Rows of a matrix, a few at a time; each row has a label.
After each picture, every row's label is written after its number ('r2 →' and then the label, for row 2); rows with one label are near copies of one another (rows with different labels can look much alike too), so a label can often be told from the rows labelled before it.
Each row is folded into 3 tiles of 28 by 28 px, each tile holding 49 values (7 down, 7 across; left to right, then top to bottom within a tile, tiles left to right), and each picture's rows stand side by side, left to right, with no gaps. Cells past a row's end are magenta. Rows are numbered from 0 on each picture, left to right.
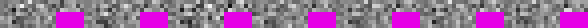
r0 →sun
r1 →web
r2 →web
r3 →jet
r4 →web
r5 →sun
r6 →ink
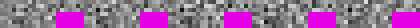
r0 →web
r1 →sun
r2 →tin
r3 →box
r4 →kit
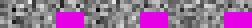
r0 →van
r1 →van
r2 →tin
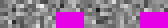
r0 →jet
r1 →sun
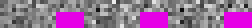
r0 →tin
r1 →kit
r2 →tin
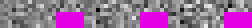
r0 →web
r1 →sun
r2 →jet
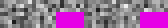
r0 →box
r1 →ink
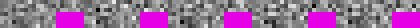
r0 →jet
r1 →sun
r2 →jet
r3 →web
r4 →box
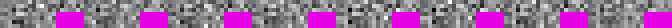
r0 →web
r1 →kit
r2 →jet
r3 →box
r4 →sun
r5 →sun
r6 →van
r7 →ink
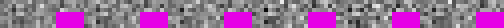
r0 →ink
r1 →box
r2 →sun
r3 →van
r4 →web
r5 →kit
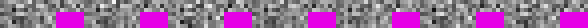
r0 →box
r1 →tin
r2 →web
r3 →tin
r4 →ink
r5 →box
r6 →web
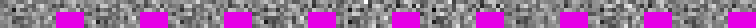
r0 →sun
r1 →box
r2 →box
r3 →box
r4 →van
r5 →van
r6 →box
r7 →jet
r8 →web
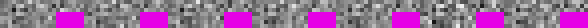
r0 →sun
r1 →jet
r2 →sun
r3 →ink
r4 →web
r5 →jet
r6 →van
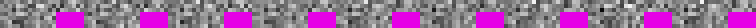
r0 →web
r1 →jet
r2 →van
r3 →web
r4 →kit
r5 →van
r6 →kit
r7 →tin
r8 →kit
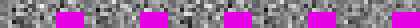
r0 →web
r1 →sun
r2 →web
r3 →sun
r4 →kit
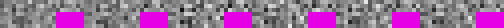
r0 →ink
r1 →web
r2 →web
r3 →box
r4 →van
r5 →box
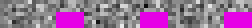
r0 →kit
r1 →jet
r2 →ink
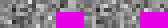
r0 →kit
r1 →sun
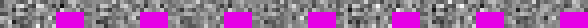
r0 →jet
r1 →web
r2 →sun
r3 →web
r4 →ink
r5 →ink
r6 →kit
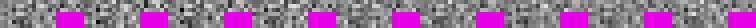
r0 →web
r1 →van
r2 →web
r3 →tin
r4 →jet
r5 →kit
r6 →ink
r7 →box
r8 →box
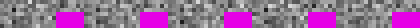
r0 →kit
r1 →box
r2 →jet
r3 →tin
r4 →tin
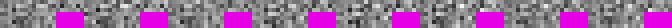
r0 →tin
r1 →tin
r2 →box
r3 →web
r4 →web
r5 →ink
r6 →web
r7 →ink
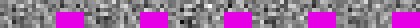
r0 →box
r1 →box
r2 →web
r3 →web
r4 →van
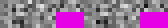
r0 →web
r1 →web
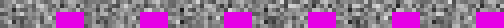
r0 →box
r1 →ink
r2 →sun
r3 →tin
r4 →web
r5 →van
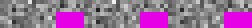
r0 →kit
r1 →van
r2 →van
